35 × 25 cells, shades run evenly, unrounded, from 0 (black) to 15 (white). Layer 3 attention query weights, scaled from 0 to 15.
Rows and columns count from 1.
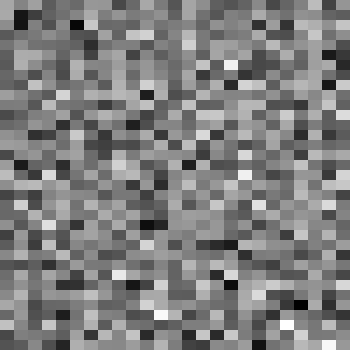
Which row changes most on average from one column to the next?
34
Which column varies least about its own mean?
23
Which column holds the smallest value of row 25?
17
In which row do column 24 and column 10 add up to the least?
6
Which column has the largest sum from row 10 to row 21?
18
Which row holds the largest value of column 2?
21
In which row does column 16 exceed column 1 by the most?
12
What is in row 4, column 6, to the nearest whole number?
5
